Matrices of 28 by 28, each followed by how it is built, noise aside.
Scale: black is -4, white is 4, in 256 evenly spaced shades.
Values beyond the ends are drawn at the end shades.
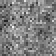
smooth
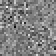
block diagonal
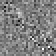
banded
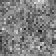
smooth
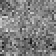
smooth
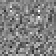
low rank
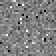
sparse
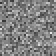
noise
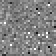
sparse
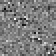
block diagonal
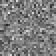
noise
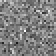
noise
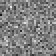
noise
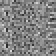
repeating rows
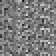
repeating rows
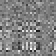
low rank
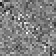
banded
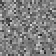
noise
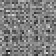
blocks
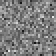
noise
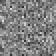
repeating rows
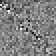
banded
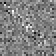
banded
